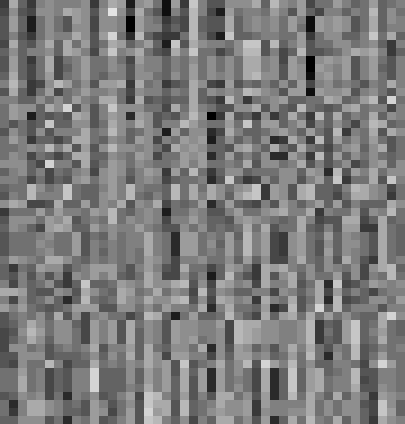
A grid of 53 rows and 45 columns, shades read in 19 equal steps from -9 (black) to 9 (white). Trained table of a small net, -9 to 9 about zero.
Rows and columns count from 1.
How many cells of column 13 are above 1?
24
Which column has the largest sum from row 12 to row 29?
13
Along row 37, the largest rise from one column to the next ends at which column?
23
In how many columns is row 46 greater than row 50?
19
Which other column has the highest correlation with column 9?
26
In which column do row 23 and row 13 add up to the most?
44
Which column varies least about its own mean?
45
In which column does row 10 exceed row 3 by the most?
15
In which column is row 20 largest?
36
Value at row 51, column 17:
5
